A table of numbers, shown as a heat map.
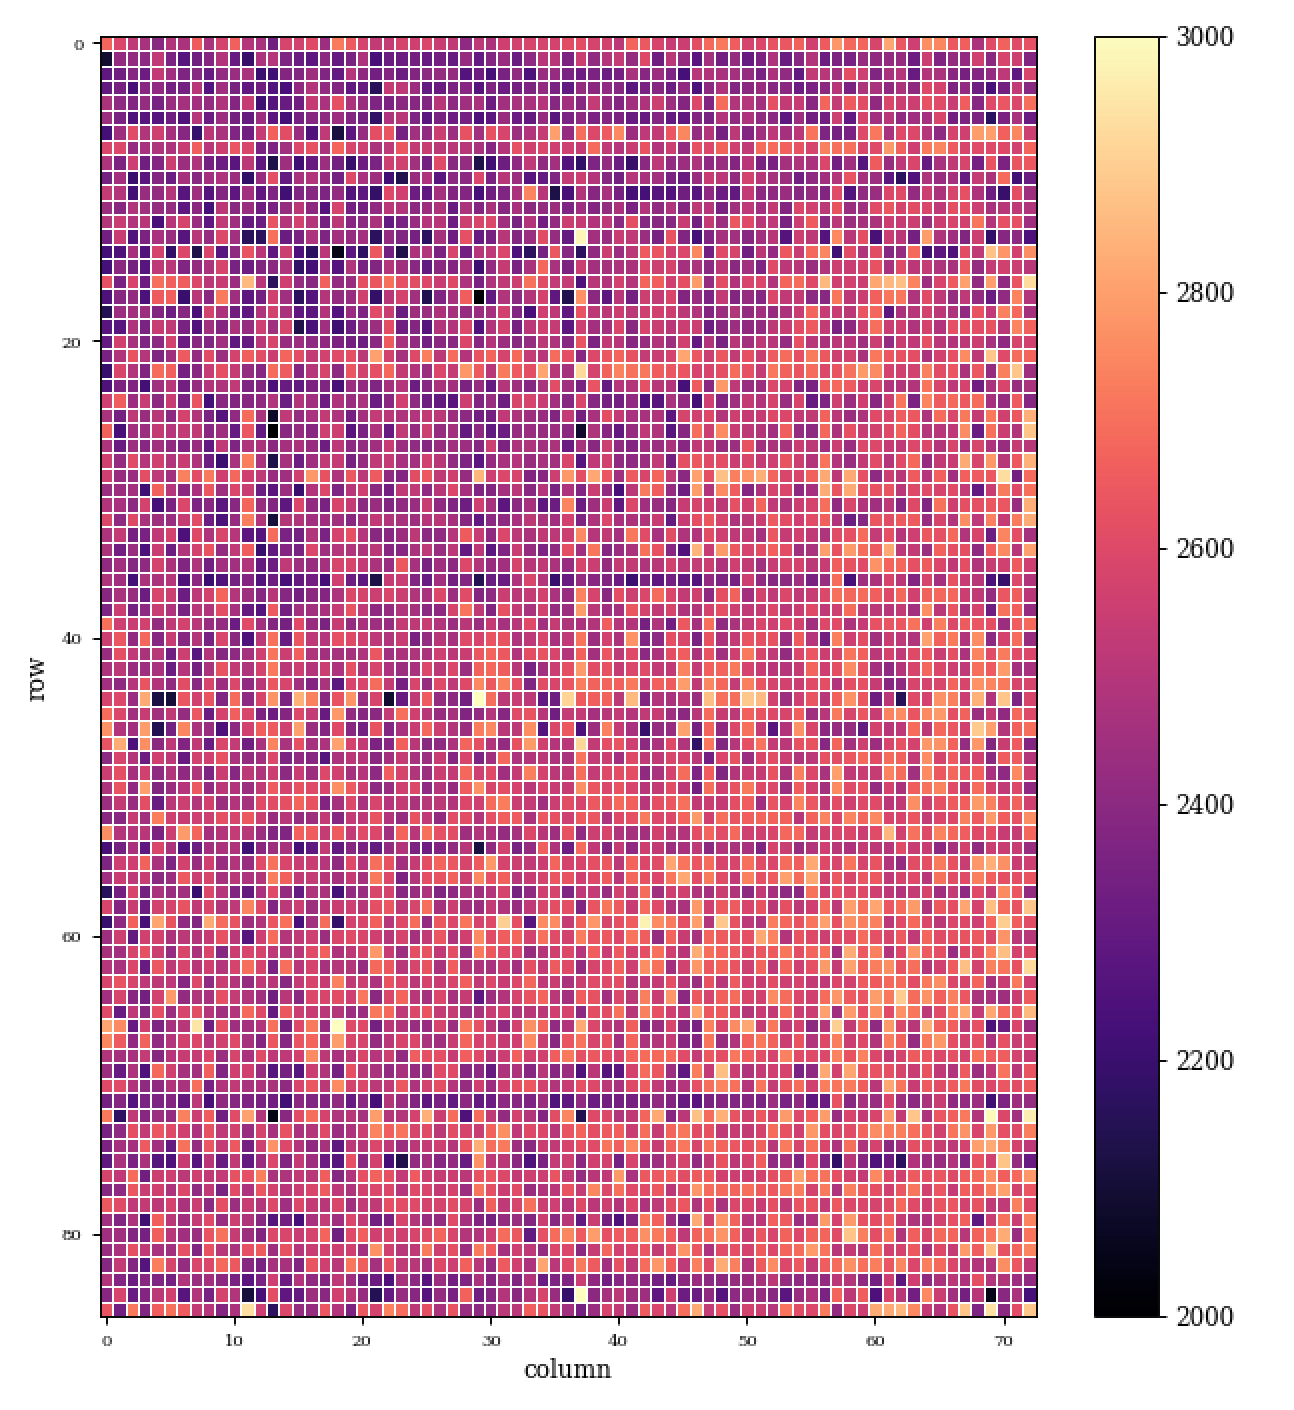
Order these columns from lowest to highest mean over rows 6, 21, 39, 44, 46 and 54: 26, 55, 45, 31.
26, 31, 55, 45
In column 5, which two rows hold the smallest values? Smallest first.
44, 14
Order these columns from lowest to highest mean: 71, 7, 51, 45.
7, 45, 51, 71
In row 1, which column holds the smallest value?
0
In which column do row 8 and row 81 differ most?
29
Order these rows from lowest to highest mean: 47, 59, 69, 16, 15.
15, 69, 47, 16, 59
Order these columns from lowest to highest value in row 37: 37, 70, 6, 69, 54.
6, 69, 54, 70, 37
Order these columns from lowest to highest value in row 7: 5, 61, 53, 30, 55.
30, 5, 55, 53, 61
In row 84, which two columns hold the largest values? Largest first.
37, 64
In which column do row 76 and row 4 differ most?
12
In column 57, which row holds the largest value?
66
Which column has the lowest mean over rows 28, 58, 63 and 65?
13
